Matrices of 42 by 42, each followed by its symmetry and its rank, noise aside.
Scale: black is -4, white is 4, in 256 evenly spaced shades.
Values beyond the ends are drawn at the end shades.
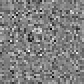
antisymmetric, rank eight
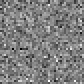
no symmetry, rank eight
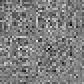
symmetric, rank six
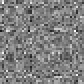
no symmetry, rank six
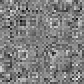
symmetric, rank six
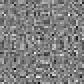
antisymmetric, rank six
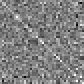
symmetric, rank eight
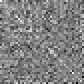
symmetric, rank eight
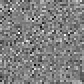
antisymmetric, rank twelve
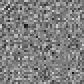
symmetric, rank six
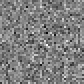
no symmetry, rank twelve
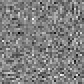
antisymmetric, rank twelve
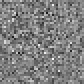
no symmetry, rank twelve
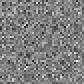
symmetric, rank eight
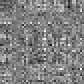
no symmetry, rank six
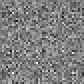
no symmetry, rank twelve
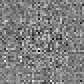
no symmetry, rank eight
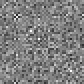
symmetric, rank eight
